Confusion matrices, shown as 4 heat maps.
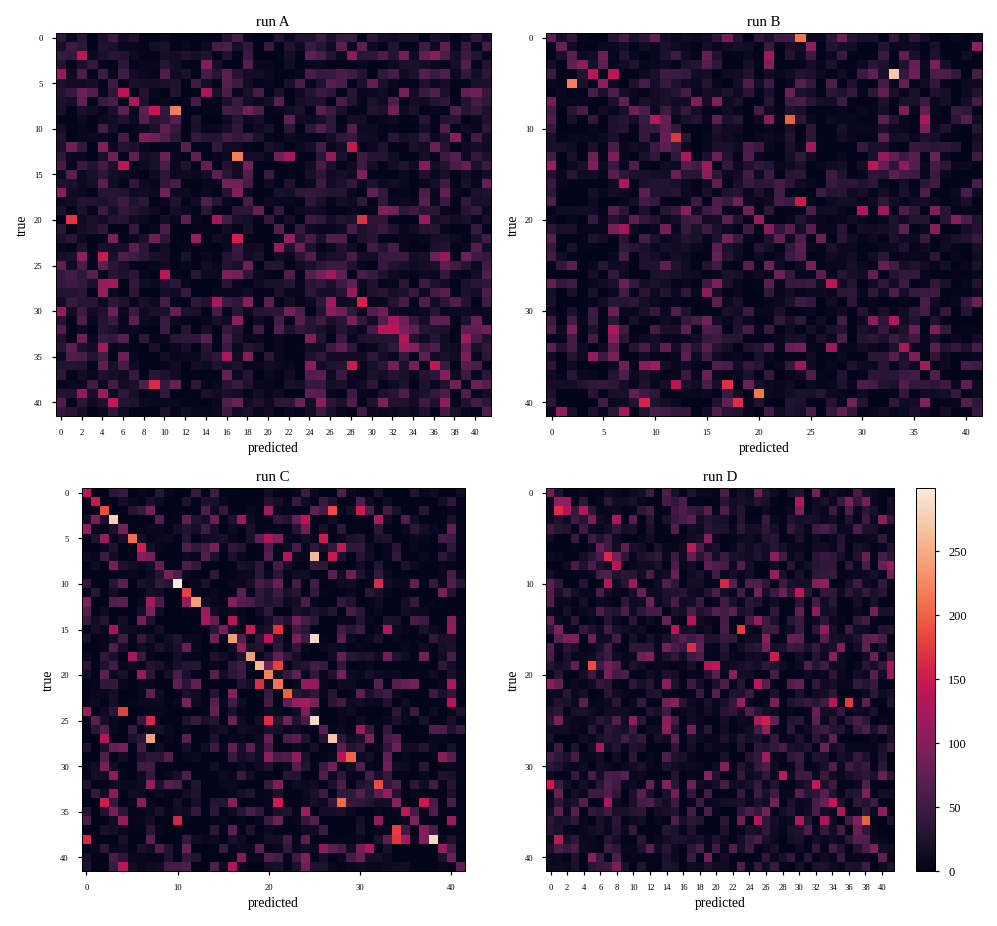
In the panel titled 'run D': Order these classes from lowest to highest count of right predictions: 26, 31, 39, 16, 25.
31, 16, 39, 26, 25
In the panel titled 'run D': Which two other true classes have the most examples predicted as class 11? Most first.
18, 33
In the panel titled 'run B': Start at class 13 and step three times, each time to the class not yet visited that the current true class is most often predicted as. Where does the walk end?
23
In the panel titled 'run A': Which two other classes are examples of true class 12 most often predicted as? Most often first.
28, 4
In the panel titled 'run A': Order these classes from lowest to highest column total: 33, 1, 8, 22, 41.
8, 22, 1, 33, 41
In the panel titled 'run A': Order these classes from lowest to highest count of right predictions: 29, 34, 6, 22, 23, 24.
24, 23, 34, 22, 6, 29
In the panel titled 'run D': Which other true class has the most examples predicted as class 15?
23
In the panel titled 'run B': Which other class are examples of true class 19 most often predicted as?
30
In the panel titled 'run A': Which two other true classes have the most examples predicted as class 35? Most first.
20, 14
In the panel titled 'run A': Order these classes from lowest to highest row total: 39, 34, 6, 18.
18, 39, 34, 6
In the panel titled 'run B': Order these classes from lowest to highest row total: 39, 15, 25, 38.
39, 25, 15, 38
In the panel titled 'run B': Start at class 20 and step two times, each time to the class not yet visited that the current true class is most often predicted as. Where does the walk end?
8
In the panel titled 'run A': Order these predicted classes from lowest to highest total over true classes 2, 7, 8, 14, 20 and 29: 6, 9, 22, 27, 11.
22, 27, 9, 11, 6
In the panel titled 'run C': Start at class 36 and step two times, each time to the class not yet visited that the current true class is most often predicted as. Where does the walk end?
32
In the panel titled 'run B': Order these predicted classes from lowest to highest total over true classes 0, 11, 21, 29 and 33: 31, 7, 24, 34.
31, 34, 7, 24
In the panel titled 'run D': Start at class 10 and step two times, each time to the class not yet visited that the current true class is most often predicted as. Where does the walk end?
25
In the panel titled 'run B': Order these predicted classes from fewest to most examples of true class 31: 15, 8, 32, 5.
5, 8, 32, 15
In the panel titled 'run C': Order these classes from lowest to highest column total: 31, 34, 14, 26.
31, 26, 34, 14
